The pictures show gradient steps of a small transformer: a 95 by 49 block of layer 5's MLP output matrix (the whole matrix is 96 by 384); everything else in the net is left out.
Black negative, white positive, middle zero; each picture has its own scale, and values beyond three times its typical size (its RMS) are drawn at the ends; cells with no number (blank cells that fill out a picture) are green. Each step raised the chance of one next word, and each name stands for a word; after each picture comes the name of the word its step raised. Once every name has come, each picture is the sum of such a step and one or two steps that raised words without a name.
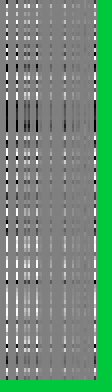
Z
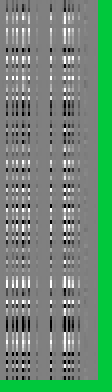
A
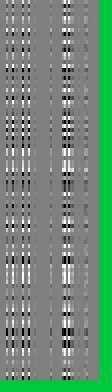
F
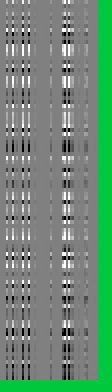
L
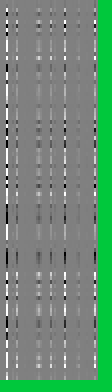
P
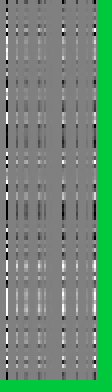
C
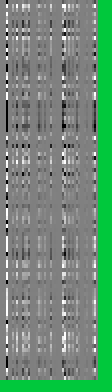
Z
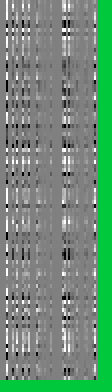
A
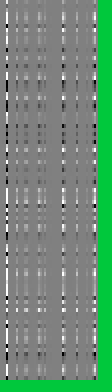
A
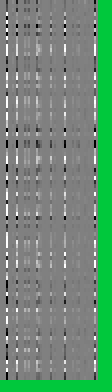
L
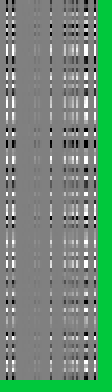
L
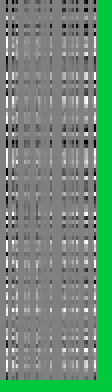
C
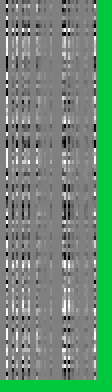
C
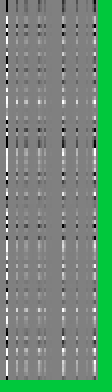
F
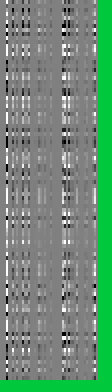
L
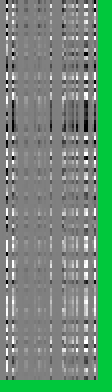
Z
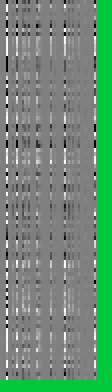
C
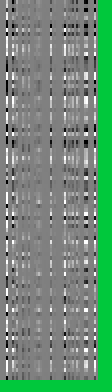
L
